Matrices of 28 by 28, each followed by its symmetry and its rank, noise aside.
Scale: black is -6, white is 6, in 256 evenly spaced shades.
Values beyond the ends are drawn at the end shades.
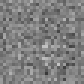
no symmetry, rank six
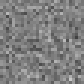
antisymmetric, rank six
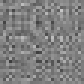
antisymmetric, rank four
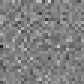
no symmetry, rank six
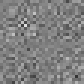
symmetric, rank four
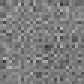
symmetric, rank five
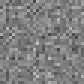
antisymmetric, rank six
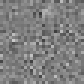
antisymmetric, rank six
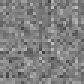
antisymmetric, rank six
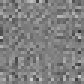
antisymmetric, rank six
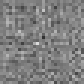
antisymmetric, rank six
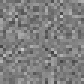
no symmetry, rank six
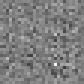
no symmetry, rank five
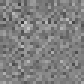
symmetric, rank six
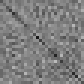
symmetric, rank six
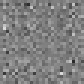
antisymmetric, rank six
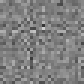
no symmetry, rank six
